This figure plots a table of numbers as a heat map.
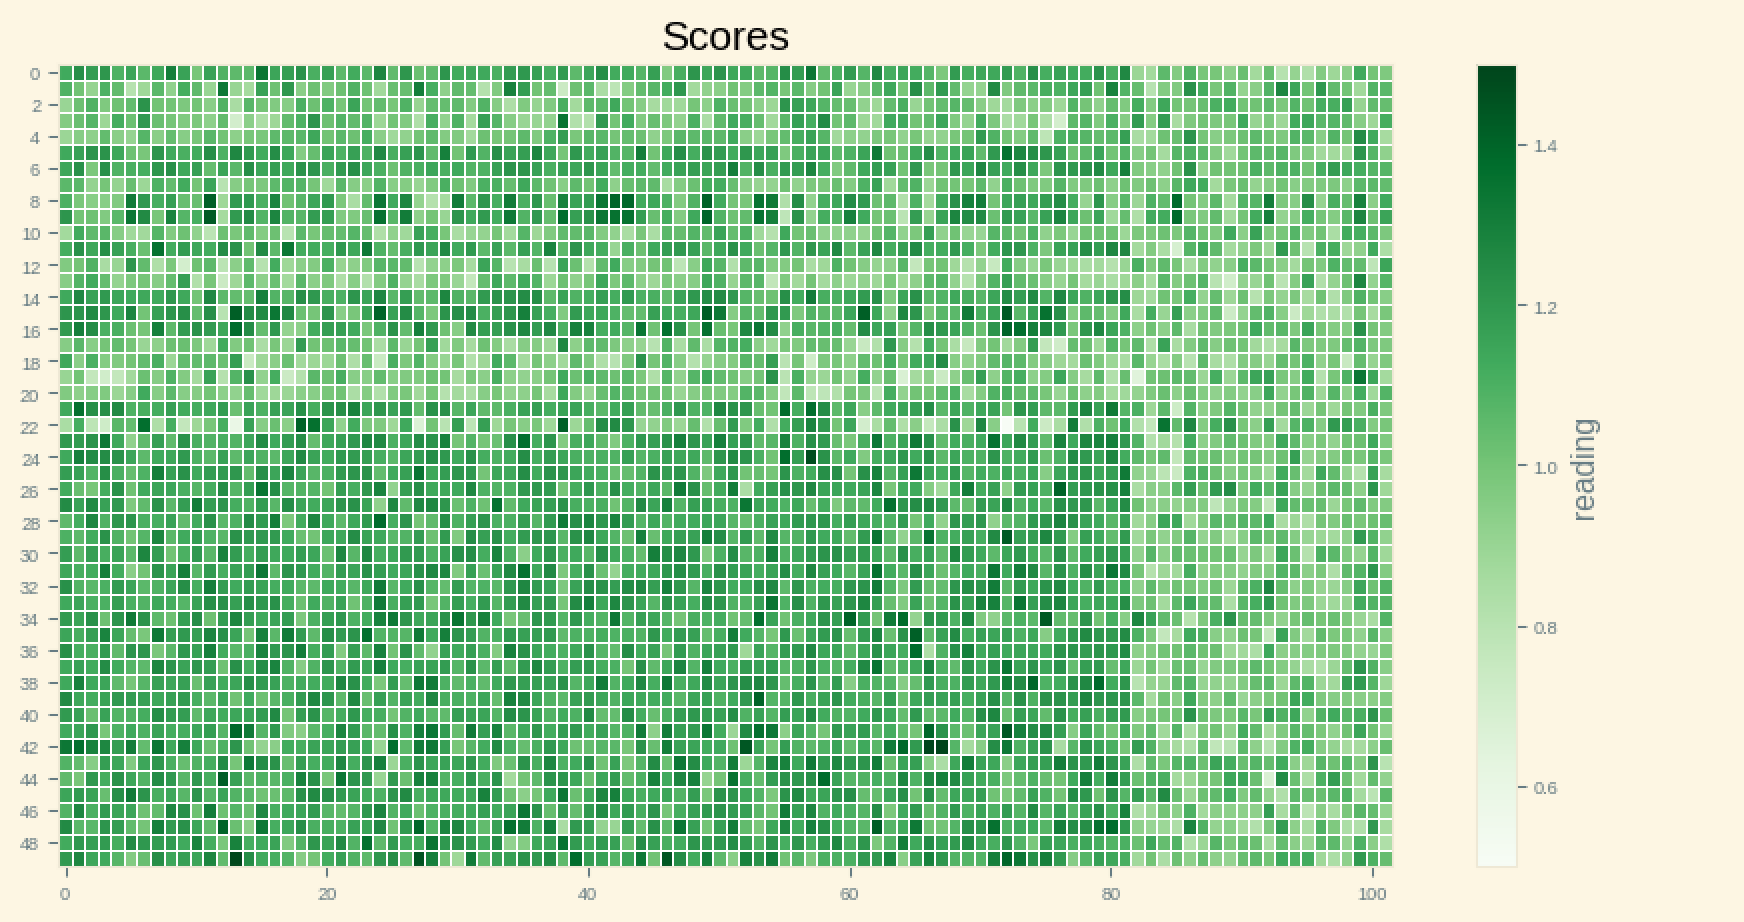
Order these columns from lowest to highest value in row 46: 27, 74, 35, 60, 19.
27, 60, 19, 74, 35
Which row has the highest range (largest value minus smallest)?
22
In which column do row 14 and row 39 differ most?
53
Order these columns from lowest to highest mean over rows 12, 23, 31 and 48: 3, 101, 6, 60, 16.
101, 60, 6, 16, 3
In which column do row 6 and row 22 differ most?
72
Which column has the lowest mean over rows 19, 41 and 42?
89
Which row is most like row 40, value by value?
6
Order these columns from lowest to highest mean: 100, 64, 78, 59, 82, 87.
82, 87, 100, 64, 59, 78
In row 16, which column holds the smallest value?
86
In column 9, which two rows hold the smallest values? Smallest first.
12, 22
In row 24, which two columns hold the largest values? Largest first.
57, 55
